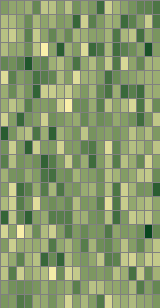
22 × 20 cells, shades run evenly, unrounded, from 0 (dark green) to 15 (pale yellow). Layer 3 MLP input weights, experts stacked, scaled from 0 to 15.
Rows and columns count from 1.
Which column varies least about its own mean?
13
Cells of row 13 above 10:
3
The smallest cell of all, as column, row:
19, 17
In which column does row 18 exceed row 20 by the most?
2
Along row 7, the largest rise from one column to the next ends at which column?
6
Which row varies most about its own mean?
4
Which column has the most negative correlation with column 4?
14
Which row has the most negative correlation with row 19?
1
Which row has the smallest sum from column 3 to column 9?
16
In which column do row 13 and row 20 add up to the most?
18
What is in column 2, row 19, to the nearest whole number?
9
